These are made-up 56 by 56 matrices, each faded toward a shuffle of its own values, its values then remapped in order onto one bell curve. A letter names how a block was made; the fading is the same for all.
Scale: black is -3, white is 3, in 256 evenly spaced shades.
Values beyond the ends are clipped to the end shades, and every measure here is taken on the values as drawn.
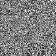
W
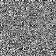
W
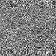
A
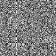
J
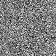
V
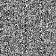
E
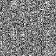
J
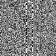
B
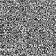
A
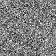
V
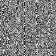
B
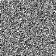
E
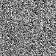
E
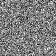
V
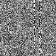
B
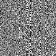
B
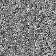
E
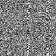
J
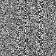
B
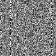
B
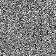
E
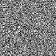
A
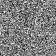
V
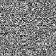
A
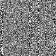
B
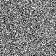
V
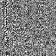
J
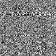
W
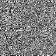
W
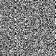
J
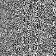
B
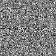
W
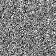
E
